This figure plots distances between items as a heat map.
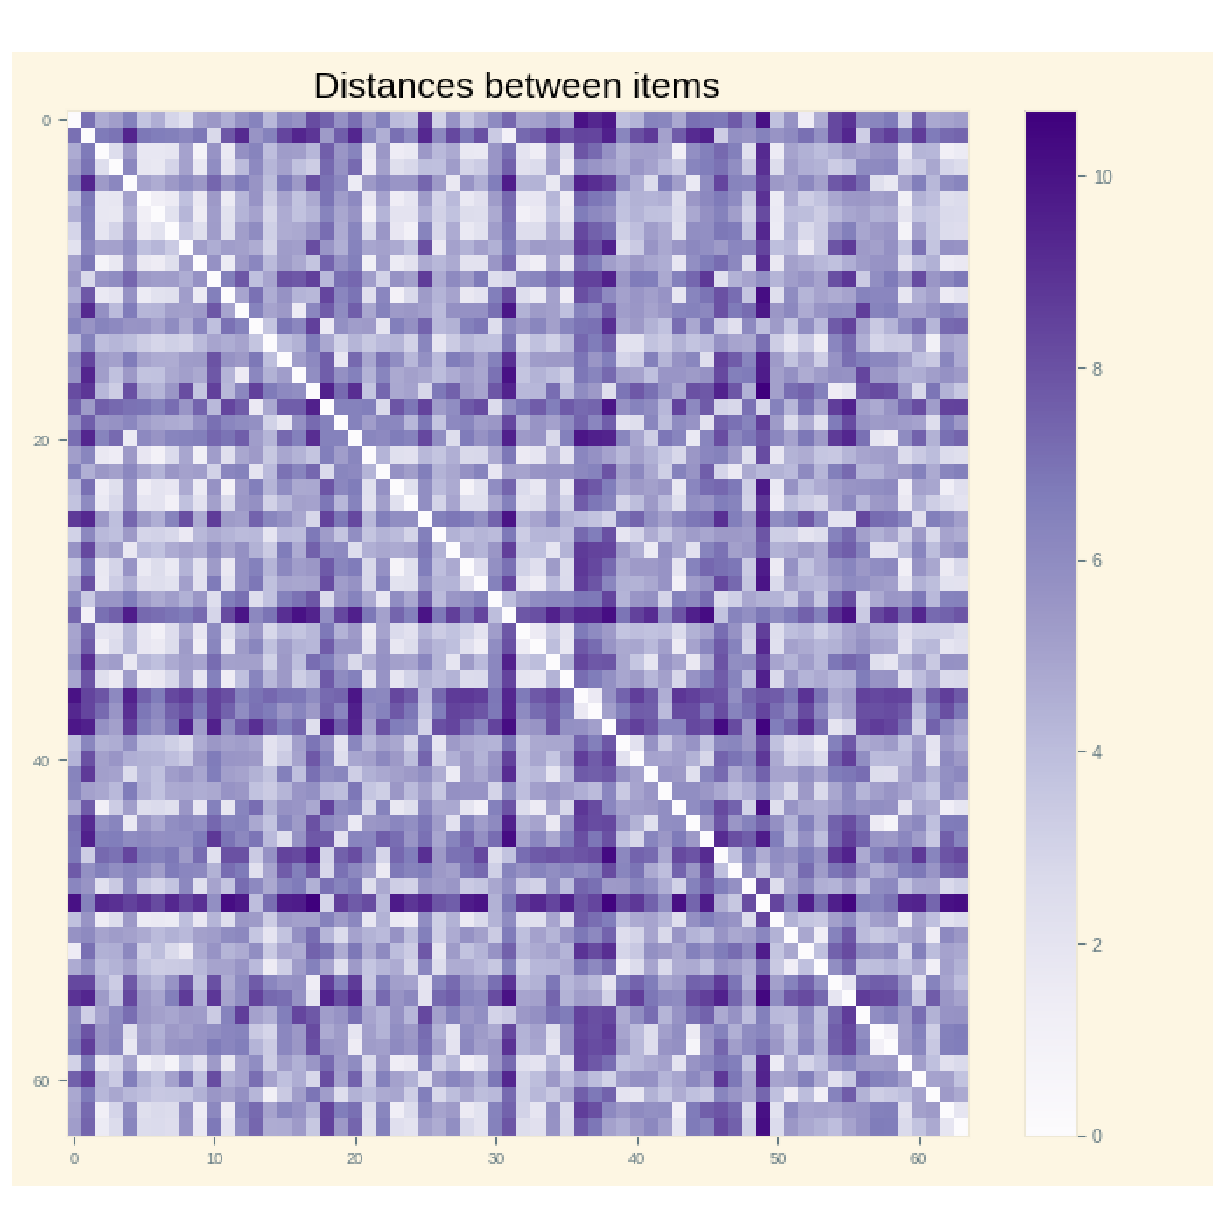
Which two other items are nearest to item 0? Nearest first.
52, 8
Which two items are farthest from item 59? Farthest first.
49, 36
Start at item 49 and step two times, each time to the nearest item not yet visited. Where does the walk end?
13
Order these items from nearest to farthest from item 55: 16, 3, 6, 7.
3, 6, 16, 7
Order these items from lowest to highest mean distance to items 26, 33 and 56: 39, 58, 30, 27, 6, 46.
6, 39, 30, 27, 58, 46
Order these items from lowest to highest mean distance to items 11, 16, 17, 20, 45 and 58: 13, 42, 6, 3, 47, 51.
6, 3, 51, 42, 13, 47
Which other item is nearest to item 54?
17
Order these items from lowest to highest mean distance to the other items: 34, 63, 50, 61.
50, 61, 63, 34
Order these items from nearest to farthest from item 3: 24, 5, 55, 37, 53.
5, 24, 55, 53, 37
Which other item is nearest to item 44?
58
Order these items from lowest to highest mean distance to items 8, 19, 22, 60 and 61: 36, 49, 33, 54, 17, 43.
33, 43, 54, 17, 36, 49
